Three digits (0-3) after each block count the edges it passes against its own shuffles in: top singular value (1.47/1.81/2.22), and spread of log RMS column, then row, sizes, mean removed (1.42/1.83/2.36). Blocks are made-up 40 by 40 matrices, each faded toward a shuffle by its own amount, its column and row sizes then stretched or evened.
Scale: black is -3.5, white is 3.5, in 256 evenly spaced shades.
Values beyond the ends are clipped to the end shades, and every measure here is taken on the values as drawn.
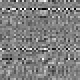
3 0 3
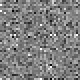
1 2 1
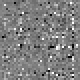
1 2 2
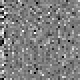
2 2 0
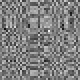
3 0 1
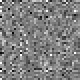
2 2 1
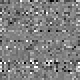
2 1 3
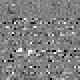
0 0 3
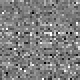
2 0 2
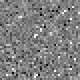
0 0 0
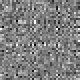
2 2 1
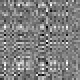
3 3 2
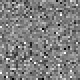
0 1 0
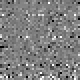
0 1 2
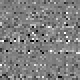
0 0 3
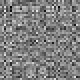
3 2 2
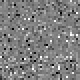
0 0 1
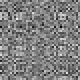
3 2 2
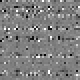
1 1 3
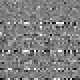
2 0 3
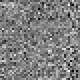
1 2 0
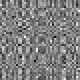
3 2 0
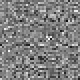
2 0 1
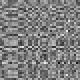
3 0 3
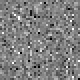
0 1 0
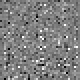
0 2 0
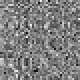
2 0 0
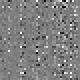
0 3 2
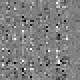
0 3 1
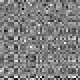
3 0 3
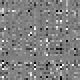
1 3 3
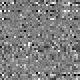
2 1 3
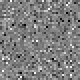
0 0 0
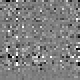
1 2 3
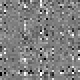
1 3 2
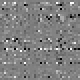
0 2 3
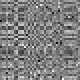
3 1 1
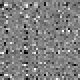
2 2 2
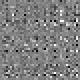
2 2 3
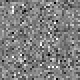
0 2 0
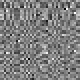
3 0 2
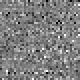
0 0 2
